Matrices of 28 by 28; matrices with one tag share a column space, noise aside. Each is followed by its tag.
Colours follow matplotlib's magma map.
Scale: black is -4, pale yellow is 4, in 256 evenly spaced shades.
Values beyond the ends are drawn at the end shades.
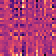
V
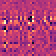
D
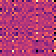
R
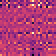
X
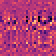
D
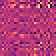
X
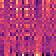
V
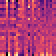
V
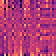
V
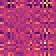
X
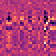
D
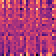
V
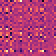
R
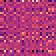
R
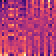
V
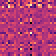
X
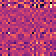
X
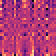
V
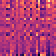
V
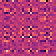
R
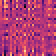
V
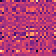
R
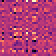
R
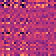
X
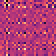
X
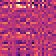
X
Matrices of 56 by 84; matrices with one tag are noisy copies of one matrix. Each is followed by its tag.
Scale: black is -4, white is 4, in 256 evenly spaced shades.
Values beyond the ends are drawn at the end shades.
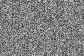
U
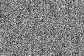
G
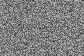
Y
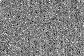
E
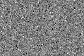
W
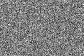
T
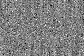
G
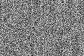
G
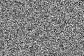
Y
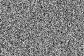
E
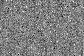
U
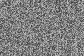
E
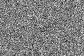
Y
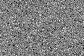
Y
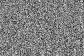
U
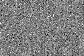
G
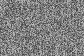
E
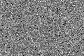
Y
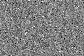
Y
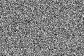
W
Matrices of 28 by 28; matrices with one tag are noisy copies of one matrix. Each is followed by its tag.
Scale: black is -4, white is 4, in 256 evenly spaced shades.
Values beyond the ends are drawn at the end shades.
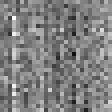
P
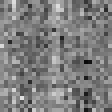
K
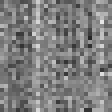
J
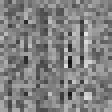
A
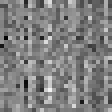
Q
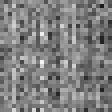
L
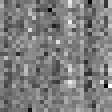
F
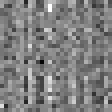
Q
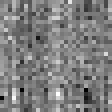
K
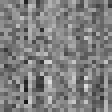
Q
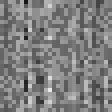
Q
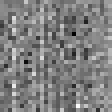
P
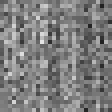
L
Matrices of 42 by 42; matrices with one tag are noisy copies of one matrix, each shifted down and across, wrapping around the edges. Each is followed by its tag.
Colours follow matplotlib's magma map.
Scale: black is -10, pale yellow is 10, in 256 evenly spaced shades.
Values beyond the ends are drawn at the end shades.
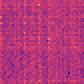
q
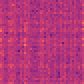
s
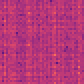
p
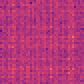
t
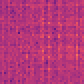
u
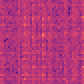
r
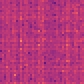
t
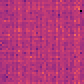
t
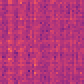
s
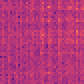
u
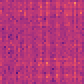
u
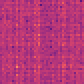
t
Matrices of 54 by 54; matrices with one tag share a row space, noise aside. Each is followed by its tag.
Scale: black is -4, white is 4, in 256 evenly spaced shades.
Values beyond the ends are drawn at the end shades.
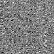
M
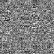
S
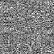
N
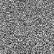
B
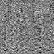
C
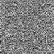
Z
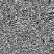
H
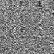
C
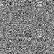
B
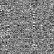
S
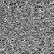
C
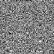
B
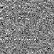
M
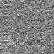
N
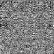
S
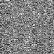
S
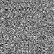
M
